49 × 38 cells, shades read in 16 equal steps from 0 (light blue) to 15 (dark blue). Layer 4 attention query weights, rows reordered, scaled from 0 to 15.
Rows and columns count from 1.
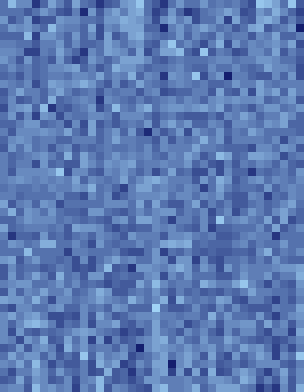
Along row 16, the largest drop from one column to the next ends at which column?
12
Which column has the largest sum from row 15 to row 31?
30
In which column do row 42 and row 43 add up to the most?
16
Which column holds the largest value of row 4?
38
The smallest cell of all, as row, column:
39, 20
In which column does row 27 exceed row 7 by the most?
23
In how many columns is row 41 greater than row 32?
9
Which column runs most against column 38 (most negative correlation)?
17
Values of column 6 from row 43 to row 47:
3 5 9 7 6
